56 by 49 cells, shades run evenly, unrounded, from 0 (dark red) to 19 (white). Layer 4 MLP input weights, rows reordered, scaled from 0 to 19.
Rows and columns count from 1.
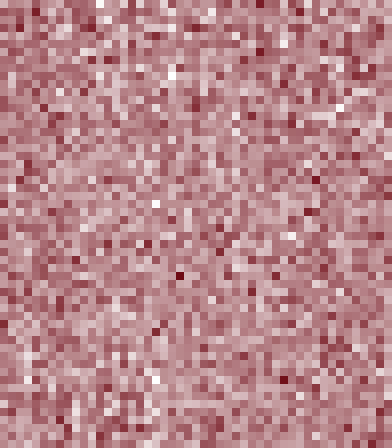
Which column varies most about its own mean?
20
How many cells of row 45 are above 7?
45
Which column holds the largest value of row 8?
41
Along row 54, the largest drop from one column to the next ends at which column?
9
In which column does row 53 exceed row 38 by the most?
17
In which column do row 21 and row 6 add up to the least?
4
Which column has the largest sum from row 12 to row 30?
30
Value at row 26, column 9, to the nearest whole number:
6
